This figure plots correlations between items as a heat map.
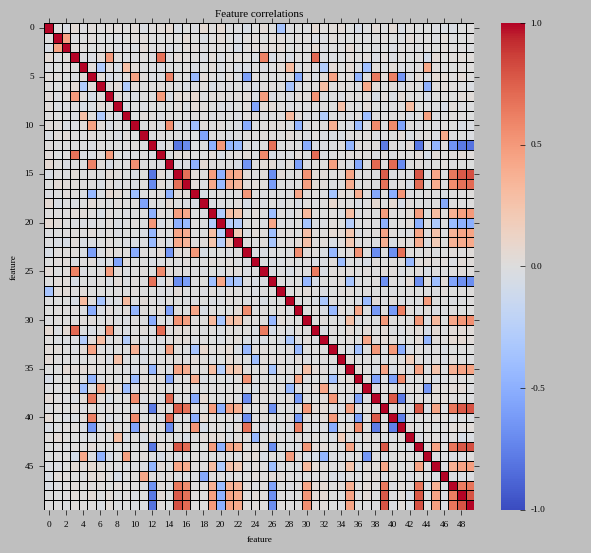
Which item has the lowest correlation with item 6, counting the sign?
44
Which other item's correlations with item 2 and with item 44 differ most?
37
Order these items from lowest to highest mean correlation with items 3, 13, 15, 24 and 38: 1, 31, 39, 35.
1, 35, 39, 31
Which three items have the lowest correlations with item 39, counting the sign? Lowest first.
12, 26, 20
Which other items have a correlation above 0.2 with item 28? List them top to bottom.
4, 9, 44
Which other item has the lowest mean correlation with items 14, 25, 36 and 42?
24
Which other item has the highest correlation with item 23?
41
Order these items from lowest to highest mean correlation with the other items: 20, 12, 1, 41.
12, 20, 41, 1
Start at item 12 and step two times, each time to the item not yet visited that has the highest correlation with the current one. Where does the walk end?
20
